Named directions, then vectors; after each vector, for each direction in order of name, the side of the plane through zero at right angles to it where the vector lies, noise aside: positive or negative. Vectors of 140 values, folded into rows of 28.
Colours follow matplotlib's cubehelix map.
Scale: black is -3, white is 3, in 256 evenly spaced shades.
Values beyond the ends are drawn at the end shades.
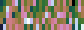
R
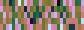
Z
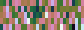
positive, positive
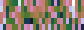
negative, positive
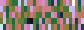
negative, positive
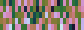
positive, positive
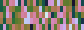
positive, negative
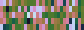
negative, negative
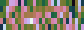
positive, negative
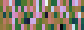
negative, negative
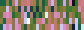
positive, positive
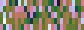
negative, positive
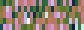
positive, positive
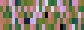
negative, negative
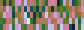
positive, positive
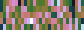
positive, negative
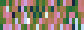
positive, positive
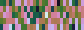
positive, positive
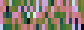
negative, negative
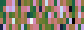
positive, negative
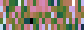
negative, positive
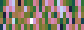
positive, negative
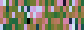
negative, negative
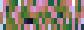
negative, positive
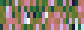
positive, positive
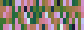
positive, positive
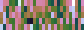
negative, positive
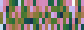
negative, positive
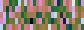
negative, positive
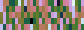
negative, positive
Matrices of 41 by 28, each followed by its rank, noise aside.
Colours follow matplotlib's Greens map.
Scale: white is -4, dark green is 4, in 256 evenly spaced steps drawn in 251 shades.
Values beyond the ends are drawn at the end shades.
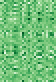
four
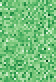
eight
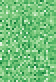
eight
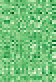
four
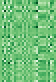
two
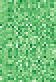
six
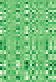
two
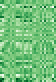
two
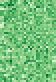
eight
